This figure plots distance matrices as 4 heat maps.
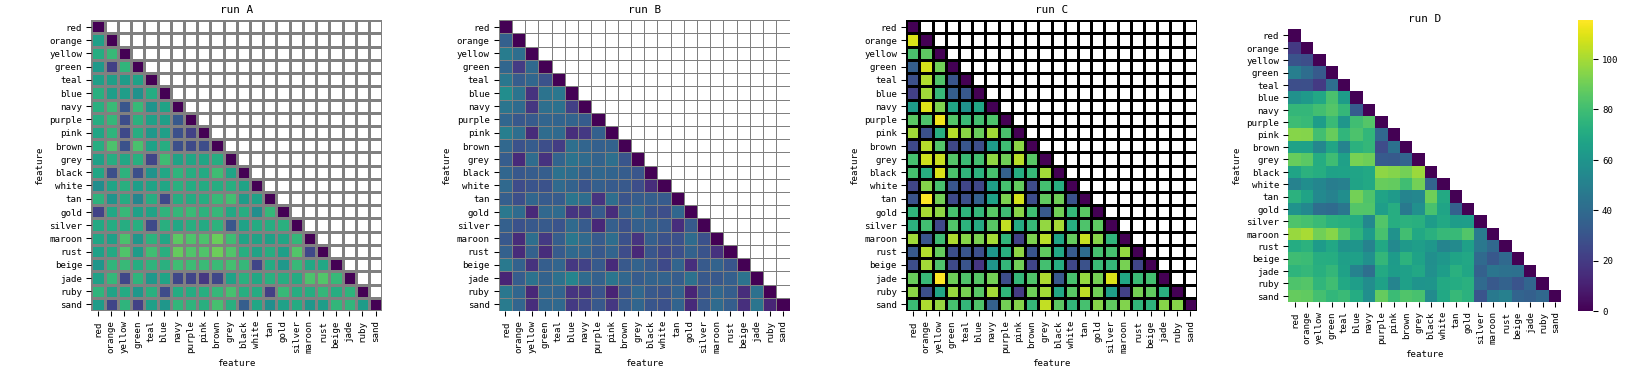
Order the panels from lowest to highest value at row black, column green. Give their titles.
run A, run B, run D, run C
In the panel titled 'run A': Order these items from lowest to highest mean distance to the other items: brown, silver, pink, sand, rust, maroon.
pink, sand, brown, silver, maroon, rust
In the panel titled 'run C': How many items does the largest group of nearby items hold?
9
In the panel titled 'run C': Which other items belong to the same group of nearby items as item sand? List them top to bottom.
navy
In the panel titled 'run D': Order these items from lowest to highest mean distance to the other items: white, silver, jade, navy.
jade, silver, white, navy
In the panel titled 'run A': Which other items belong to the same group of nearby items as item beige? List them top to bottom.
white
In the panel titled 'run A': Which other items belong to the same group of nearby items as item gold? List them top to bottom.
red
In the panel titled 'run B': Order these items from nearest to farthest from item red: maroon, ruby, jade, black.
jade, maroon, black, ruby
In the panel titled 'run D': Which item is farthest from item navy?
grey
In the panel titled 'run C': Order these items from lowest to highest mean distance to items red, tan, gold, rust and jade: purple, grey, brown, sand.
brown, purple, grey, sand
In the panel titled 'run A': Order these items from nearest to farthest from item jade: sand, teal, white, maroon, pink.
pink, teal, white, sand, maroon
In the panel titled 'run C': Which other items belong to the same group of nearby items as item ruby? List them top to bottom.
orange, pink, maroon
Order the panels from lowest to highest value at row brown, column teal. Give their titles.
run B, run C, run D, run A
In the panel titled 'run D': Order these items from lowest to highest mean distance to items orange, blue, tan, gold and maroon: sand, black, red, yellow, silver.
yellow, red, silver, sand, black
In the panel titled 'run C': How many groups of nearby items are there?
6
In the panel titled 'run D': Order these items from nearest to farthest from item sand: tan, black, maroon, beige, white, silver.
silver, beige, maroon, black, white, tan
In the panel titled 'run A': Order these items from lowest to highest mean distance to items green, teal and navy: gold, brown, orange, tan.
orange, brown, tan, gold
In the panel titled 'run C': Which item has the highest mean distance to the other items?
grey
